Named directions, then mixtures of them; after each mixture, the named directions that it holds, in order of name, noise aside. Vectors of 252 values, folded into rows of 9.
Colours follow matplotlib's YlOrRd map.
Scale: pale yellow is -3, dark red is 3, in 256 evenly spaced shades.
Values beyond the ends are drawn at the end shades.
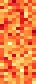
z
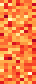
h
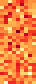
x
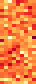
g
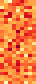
g, x.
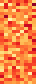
h.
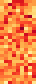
x, z.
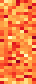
g, h.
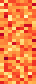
h, z.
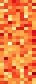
h, z.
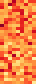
h, z.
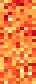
h, x, z.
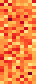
h.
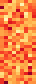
x.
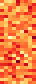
g, h.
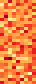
h.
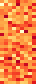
g, h.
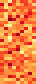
g, h.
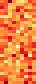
g, x.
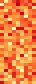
g, h, z.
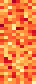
z.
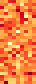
x, z.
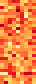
x, z.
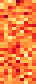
g, h, x.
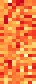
g, x, z.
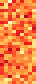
g, h, x.
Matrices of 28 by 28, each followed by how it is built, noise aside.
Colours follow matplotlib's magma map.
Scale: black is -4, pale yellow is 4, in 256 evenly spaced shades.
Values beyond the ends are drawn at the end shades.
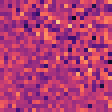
upper triangular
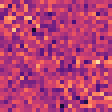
block diagonal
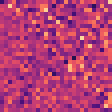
upper triangular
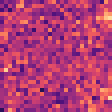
smooth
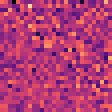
upper triangular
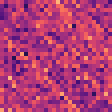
Toeplitz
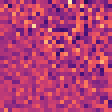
upper triangular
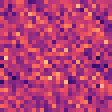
Toeplitz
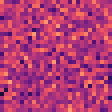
noise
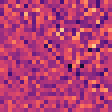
upper triangular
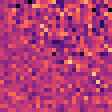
upper triangular
